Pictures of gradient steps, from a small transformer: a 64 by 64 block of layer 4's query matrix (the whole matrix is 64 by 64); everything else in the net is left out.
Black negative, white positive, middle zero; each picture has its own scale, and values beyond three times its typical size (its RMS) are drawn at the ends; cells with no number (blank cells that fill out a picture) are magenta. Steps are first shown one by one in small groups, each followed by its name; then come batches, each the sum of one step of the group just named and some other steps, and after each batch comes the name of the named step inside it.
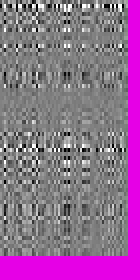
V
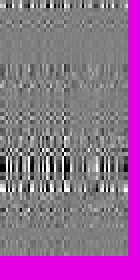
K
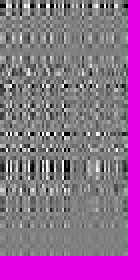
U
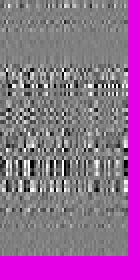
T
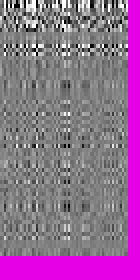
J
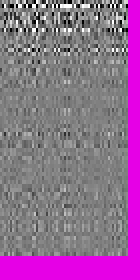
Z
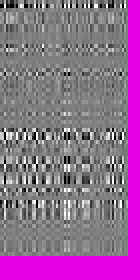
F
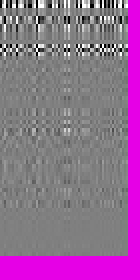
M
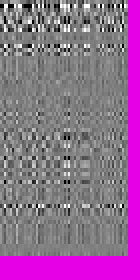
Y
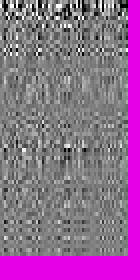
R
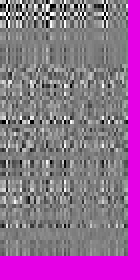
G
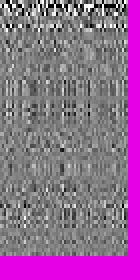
Y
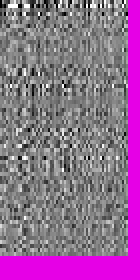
U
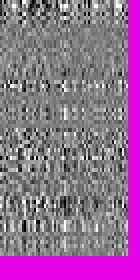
V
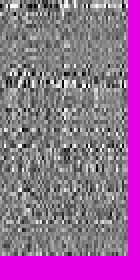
V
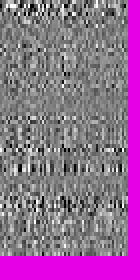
V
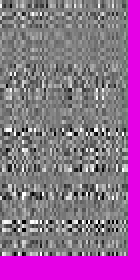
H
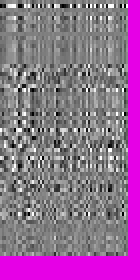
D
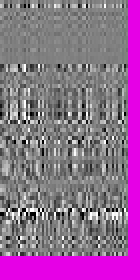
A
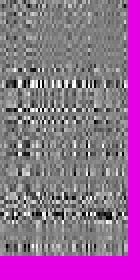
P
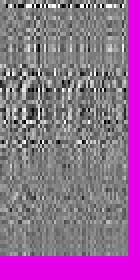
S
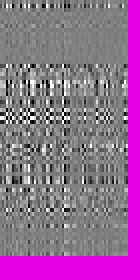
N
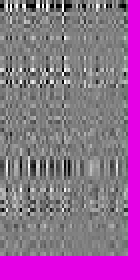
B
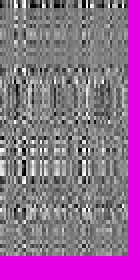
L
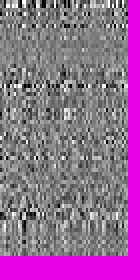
A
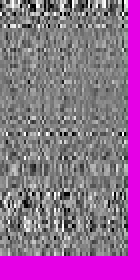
B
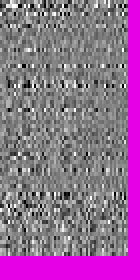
P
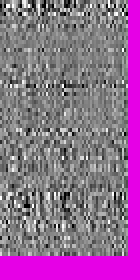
D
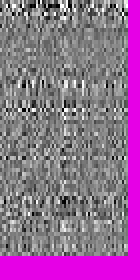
P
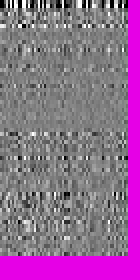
B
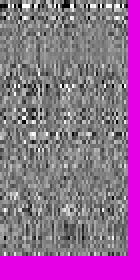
S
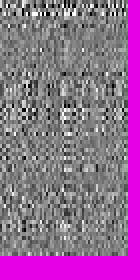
H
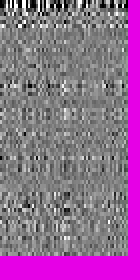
B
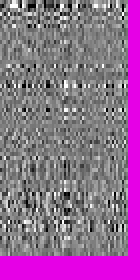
B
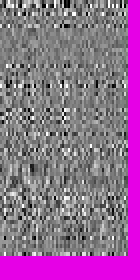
N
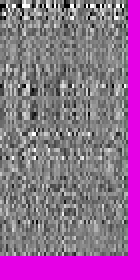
D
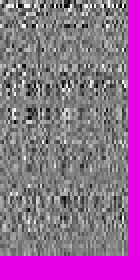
S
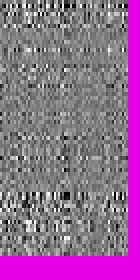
B
